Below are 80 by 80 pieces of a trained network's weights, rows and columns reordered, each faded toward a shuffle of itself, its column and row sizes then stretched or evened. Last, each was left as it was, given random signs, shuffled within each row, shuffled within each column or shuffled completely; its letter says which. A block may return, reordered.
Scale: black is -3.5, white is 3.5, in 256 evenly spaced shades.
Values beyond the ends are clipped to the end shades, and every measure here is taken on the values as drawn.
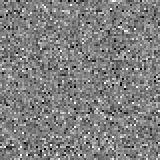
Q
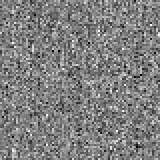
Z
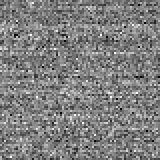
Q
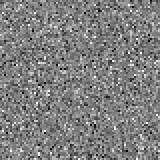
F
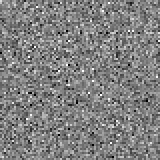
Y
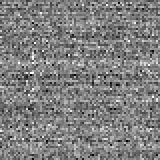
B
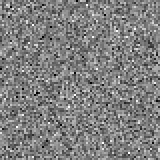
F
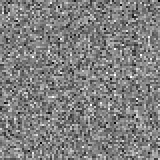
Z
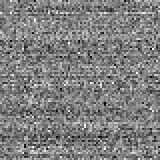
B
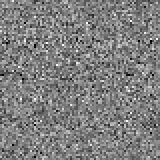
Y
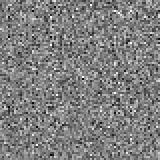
Y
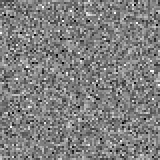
F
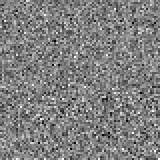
Q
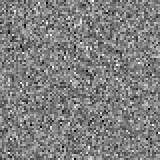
Z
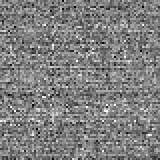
B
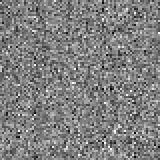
B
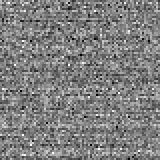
B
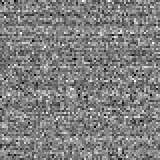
Q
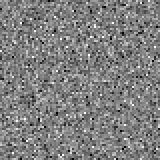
F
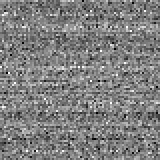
Q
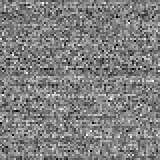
Q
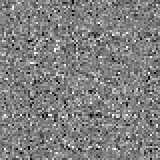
B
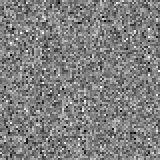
Z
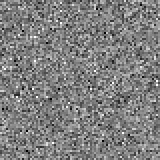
F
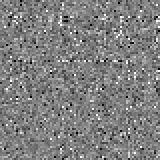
B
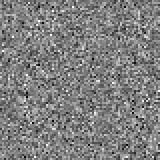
Z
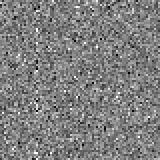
Z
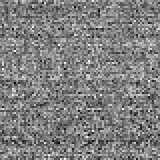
B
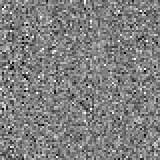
Z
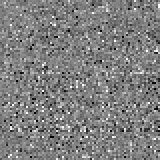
Y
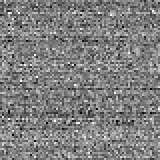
B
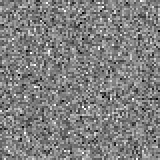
F
